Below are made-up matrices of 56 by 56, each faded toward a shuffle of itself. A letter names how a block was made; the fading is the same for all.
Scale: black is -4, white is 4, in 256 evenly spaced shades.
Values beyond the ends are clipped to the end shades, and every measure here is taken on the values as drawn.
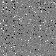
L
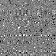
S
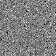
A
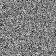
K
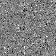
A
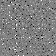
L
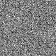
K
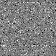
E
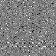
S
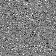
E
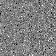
A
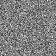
K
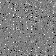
L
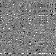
S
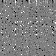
L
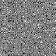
S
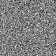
K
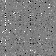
L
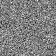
K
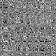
S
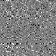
S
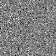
A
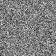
K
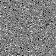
A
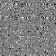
S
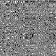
S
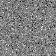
A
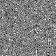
A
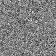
K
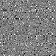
S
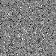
A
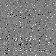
L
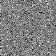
A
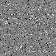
E
